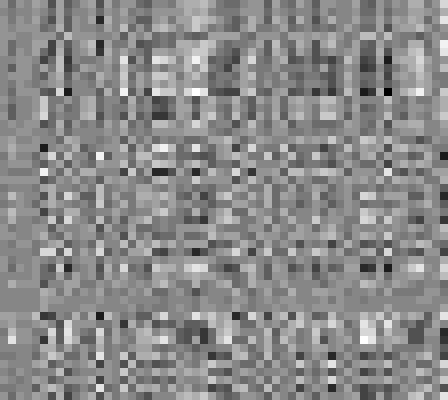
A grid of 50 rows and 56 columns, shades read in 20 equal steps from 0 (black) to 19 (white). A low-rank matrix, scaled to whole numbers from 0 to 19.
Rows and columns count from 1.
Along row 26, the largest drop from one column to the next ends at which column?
14
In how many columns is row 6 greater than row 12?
28
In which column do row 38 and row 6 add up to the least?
13
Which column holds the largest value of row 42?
9
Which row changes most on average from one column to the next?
12
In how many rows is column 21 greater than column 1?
25
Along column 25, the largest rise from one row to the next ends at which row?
23
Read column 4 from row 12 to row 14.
11 10 10
